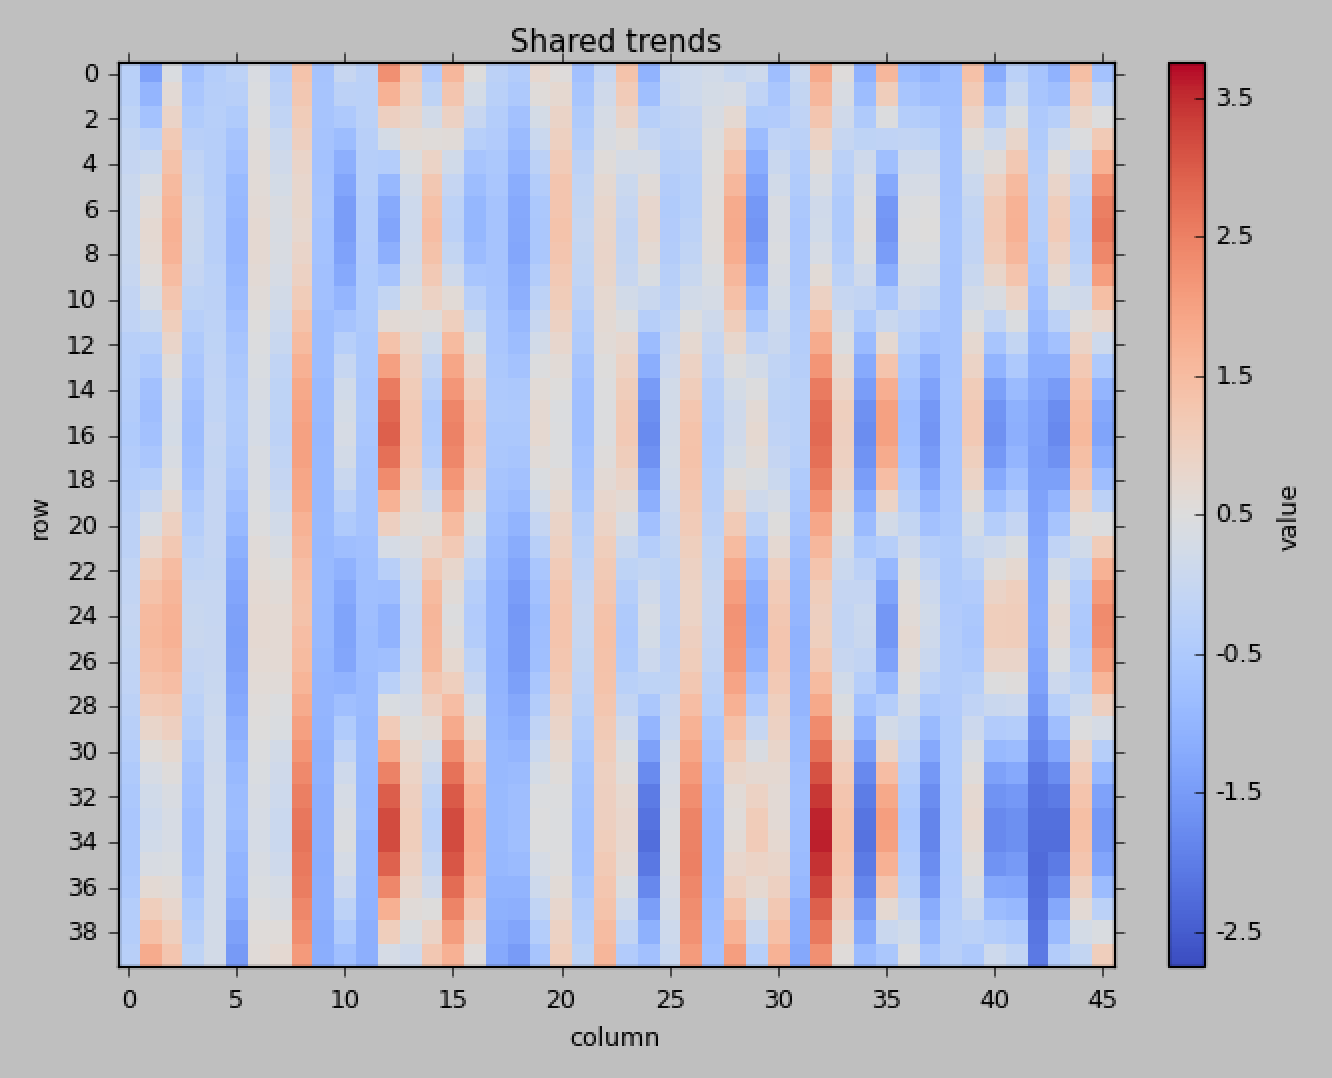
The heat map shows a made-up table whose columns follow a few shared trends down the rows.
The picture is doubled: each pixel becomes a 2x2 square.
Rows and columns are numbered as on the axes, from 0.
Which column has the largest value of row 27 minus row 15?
45
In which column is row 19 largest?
32
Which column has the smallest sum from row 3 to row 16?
18
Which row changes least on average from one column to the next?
3
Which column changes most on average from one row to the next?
12
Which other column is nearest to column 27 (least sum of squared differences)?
0
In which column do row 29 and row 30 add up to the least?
42
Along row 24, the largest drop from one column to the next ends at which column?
29
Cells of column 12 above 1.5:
17
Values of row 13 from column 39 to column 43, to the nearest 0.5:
1 -1 -0.5 -1 -1
